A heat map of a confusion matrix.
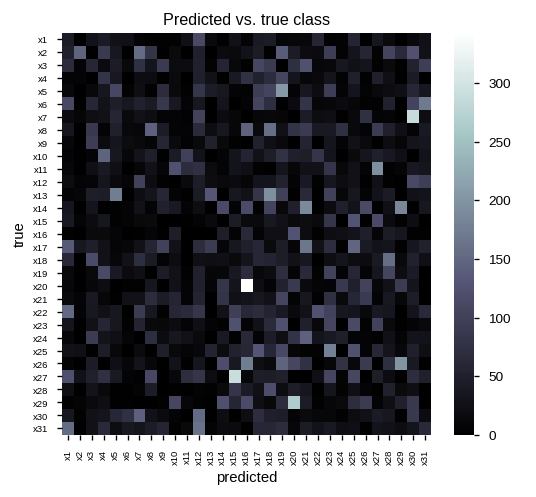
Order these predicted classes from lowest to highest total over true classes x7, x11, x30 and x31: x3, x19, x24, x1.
x24, x3, x19, x1
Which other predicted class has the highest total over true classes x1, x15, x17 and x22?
x25
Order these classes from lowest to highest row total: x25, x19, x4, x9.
x9, x4, x19, x25
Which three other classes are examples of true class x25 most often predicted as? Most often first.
x23, x17, x19
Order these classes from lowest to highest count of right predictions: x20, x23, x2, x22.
x20, x23, x22, x2
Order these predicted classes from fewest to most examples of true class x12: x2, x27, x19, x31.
x2, x27, x19, x31
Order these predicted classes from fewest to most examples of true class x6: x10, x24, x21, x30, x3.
x24, x10, x3, x21, x30
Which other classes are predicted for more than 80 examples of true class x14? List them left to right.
x16, x18, x21, x26, x29
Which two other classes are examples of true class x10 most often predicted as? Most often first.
x4, x11
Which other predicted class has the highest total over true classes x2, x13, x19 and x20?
x16
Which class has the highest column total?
x19
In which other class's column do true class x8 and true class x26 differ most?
x29
